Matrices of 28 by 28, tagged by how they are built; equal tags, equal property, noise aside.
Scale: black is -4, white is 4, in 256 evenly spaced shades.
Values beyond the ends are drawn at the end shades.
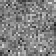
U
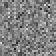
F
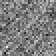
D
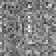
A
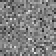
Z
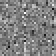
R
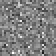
R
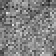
U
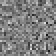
A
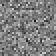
F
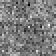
U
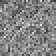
D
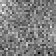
U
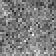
U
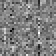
R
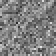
D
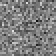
Z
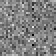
R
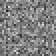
Z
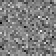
Z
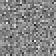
Z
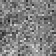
U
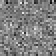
A
